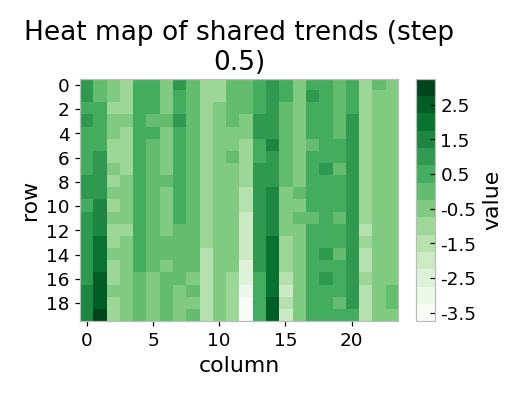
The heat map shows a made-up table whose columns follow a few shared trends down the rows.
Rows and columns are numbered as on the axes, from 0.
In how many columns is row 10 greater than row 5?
4
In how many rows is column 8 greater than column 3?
18
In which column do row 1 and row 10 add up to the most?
14
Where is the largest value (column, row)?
1, 19
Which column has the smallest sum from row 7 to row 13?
12
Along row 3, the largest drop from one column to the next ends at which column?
21
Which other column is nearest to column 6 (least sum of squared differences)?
23
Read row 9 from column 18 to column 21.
0.5 0.5 1 -1
